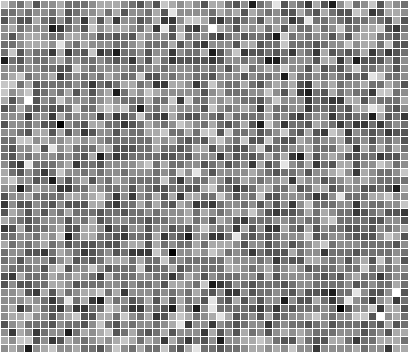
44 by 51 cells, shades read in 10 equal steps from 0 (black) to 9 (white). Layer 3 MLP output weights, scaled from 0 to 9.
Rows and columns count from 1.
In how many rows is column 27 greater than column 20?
18
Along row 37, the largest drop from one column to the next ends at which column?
51
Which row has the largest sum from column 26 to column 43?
4
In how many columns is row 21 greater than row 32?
27
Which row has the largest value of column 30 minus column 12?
38
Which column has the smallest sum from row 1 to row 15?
39
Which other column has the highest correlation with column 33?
43
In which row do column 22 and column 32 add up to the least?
32
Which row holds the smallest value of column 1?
8
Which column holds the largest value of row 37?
50
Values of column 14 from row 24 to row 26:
4 5 3
